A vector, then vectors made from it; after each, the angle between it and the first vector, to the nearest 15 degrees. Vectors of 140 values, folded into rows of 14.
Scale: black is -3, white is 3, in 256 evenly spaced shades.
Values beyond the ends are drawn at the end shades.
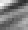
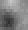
75 degrees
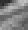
165 degrees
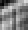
150 degrees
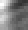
60 degrees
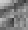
30 degrees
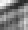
15 degrees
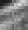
165 degrees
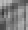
45 degrees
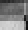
105 degrees
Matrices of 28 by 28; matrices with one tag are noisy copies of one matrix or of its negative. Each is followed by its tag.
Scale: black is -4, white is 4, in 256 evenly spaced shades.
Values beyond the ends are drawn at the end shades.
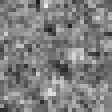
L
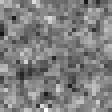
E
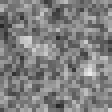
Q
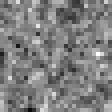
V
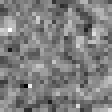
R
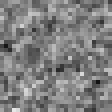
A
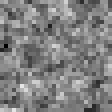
A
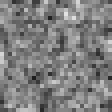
V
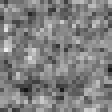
A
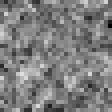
E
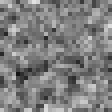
E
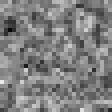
R
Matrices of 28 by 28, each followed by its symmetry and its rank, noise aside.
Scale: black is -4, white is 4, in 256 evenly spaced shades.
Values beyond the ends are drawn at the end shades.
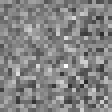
symmetric, rank seven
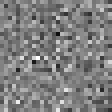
no symmetry, rank seven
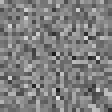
symmetric, rank eight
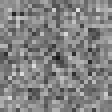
symmetric, rank eight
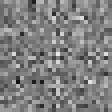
antisymmetric, rank six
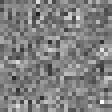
no symmetry, rank six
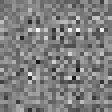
no symmetry, rank seven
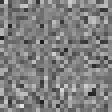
symmetric, rank six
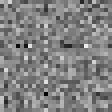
no symmetry, rank six
